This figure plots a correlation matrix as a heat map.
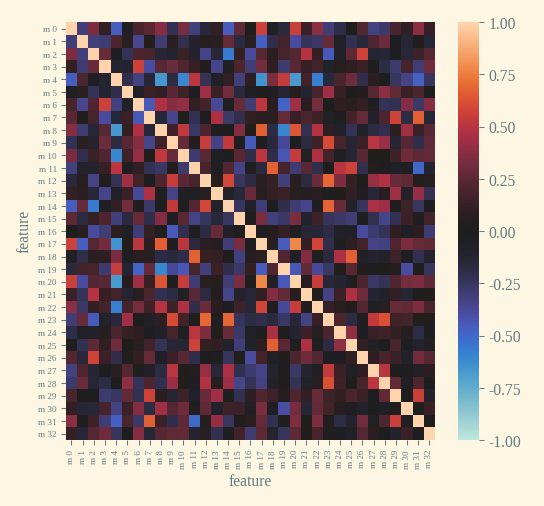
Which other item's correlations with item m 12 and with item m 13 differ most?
m 9
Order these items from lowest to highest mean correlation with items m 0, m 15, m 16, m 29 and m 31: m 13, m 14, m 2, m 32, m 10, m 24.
m 14, m 24, m 32, m 2, m 10, m 13
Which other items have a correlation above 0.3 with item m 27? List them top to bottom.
m 9, m 12, m 14, m 23, m 28
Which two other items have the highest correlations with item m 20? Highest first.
m 17, m 8
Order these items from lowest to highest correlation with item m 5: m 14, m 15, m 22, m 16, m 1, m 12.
m 15, m 16, m 1, m 22, m 14, m 12
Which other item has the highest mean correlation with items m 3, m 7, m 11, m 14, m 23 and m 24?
m 12
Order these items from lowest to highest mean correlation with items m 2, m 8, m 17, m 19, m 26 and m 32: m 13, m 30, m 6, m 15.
m 13, m 30, m 15, m 6
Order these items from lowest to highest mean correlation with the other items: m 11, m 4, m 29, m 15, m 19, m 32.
m 4, m 19, m 15, m 11, m 32, m 29
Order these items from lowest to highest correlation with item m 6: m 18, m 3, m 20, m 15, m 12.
m 18, m 12, m 15, m 20, m 3
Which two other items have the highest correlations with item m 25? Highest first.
m 18, m 11
